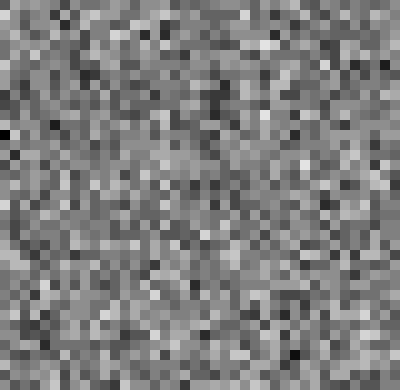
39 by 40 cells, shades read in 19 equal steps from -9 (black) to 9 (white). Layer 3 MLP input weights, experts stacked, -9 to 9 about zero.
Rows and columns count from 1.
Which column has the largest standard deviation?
1
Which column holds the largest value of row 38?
6
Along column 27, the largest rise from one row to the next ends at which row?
12
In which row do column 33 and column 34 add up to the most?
19
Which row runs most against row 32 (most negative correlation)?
24
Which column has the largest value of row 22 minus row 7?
36
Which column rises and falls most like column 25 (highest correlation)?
40
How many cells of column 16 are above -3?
34
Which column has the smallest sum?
22
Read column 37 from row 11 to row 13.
0 -1 1
